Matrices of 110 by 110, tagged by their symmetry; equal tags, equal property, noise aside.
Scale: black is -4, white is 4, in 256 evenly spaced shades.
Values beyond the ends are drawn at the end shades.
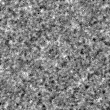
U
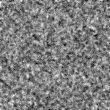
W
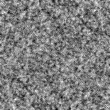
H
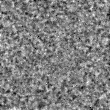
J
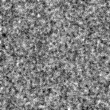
W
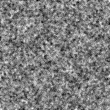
U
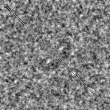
U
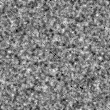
H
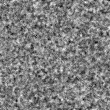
W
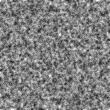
H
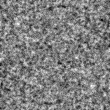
H
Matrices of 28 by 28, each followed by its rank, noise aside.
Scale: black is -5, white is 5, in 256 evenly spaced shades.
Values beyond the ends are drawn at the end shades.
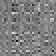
three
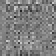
three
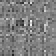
three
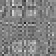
three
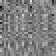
four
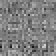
four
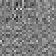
four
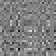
three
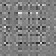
two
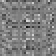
three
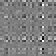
one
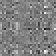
three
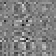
three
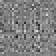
three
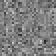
five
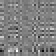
two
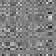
three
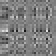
two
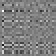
one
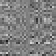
three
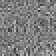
five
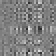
two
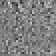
five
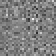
five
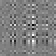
one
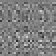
three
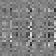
two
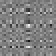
one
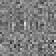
five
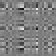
one
